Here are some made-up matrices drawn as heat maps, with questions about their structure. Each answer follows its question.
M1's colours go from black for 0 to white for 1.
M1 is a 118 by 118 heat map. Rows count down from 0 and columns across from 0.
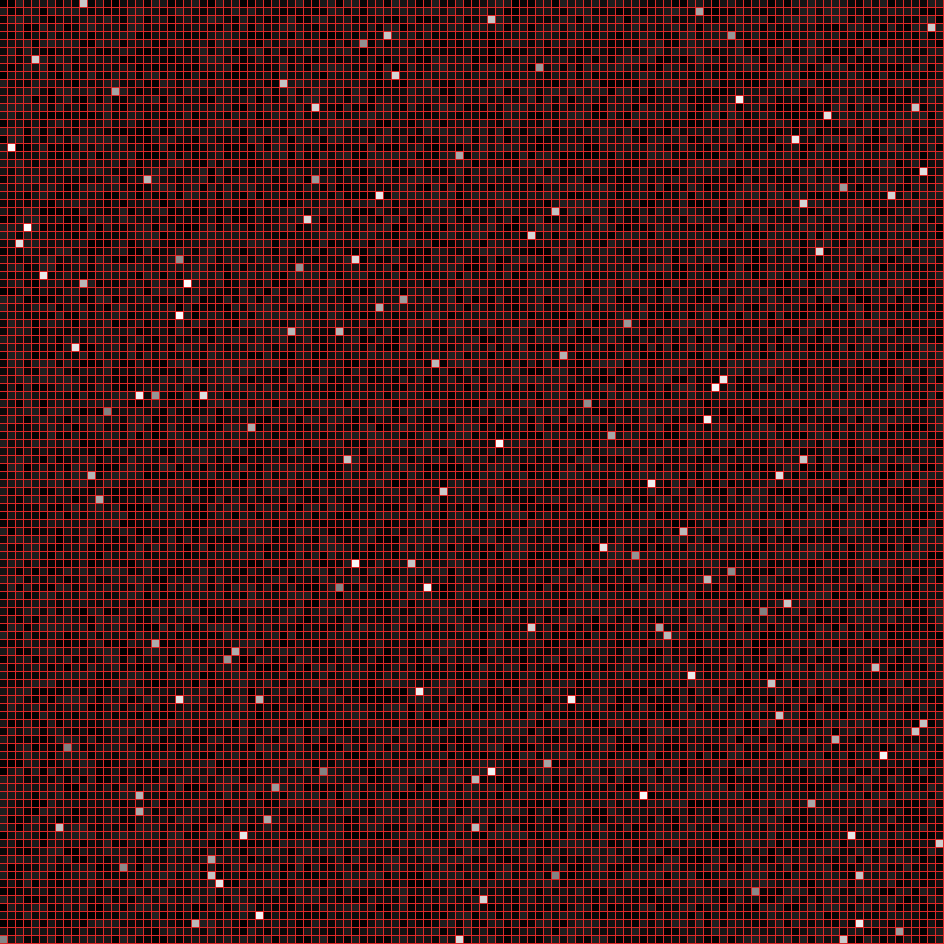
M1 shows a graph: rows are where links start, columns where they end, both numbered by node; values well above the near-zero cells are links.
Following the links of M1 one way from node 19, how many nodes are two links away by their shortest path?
2
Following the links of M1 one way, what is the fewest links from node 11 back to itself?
4
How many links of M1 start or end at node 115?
4
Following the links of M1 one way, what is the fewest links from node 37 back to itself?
7
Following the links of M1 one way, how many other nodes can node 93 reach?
2
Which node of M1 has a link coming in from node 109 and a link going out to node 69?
node 26
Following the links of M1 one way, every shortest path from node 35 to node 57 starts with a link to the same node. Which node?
node 23
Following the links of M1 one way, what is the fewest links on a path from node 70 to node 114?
3
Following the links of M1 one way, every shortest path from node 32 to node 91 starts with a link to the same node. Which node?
node 22
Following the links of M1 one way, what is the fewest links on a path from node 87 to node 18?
2
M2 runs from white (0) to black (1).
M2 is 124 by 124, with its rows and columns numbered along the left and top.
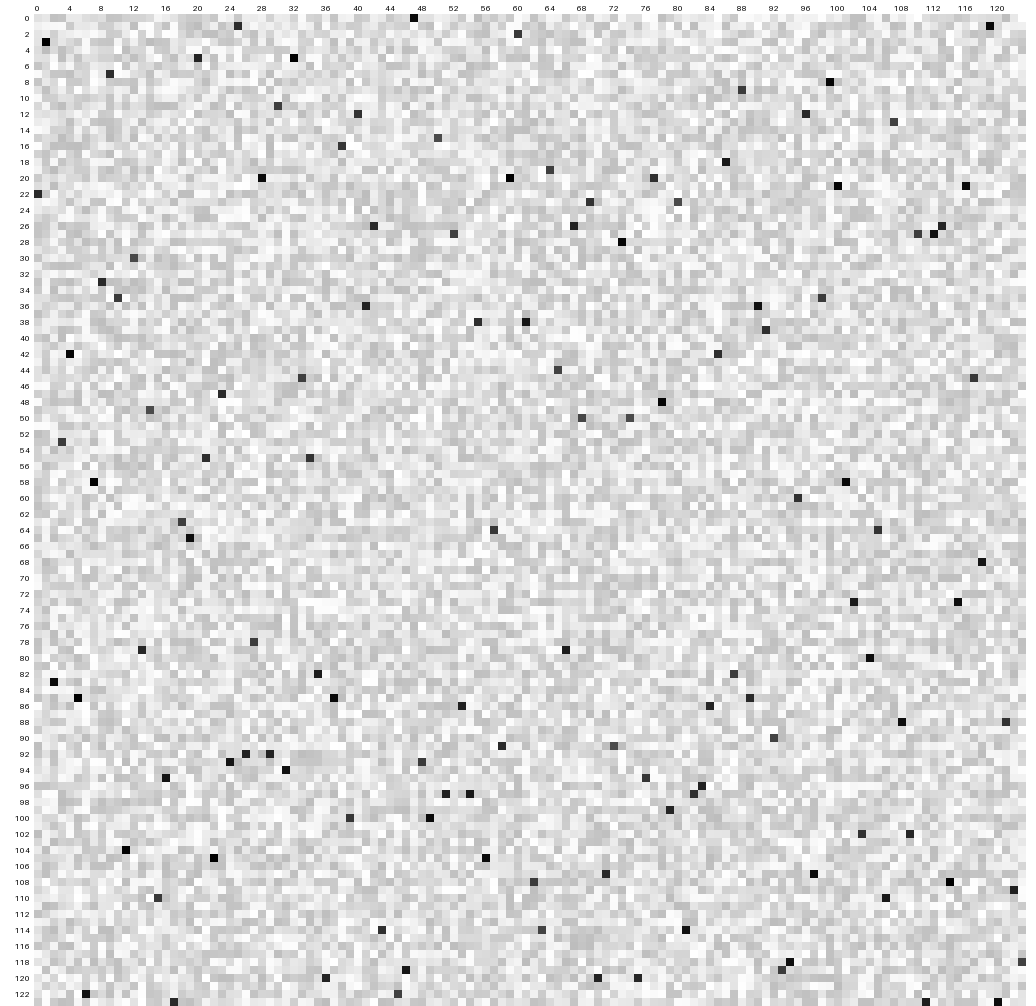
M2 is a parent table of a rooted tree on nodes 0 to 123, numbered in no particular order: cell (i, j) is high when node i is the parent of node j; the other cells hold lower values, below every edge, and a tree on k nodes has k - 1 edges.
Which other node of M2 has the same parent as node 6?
45
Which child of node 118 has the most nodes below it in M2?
123
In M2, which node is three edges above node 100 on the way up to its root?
38
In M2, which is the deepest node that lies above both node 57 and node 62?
64
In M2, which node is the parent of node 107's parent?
79
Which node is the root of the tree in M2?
44
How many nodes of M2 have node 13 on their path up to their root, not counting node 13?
10
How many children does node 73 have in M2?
2
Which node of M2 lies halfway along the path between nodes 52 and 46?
48
